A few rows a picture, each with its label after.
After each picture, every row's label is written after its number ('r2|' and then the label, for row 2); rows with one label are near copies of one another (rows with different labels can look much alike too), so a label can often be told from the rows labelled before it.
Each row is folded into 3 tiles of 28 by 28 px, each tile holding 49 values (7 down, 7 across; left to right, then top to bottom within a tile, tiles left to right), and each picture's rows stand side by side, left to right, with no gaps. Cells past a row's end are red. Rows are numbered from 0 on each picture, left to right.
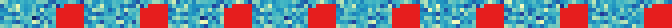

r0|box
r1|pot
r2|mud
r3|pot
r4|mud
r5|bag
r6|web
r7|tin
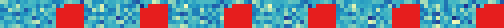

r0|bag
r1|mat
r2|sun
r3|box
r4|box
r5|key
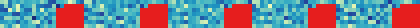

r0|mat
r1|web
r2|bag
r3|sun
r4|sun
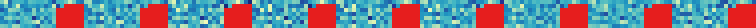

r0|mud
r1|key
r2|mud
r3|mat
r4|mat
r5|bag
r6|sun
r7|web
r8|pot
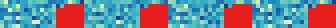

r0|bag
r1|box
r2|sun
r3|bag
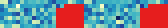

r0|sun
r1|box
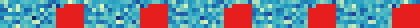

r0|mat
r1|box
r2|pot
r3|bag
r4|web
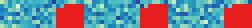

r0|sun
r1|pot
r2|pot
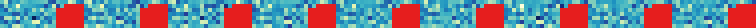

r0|tin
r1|sun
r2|mat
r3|mud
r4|tin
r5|pot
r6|box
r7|key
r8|mud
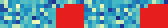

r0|tin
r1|bag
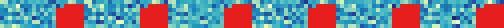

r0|sun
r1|key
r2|web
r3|sun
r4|web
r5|mud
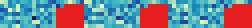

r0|mat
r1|sun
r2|key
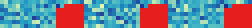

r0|web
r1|sun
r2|mat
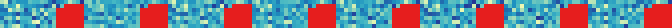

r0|bag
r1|web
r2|pot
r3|bag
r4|bag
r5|pot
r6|box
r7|bag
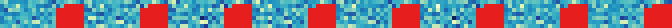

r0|pot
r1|tin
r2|mud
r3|bag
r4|sun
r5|box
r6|tin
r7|mud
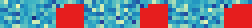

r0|tin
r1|mat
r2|web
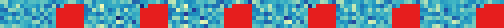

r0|sun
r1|box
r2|bag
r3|key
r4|key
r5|web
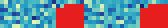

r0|tin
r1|web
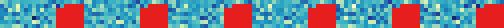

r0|box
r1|pot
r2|mud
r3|tin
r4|sun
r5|web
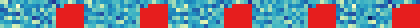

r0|sun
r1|web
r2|bag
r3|mat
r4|tin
